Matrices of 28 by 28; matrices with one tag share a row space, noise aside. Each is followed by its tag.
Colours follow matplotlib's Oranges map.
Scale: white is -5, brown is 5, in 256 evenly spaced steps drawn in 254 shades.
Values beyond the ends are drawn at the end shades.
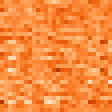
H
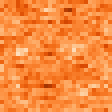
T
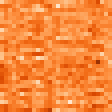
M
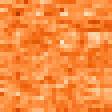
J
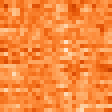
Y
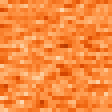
J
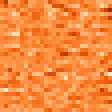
Y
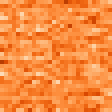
M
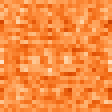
T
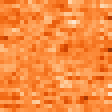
Y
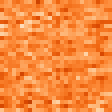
M
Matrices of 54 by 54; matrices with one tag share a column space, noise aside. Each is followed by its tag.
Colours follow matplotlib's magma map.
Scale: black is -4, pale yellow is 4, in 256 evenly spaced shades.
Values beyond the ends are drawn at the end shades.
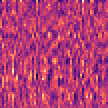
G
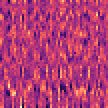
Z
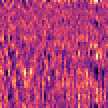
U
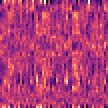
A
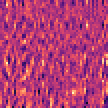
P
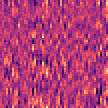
P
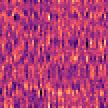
Z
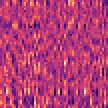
P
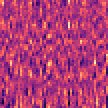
P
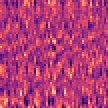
P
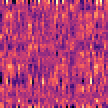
A
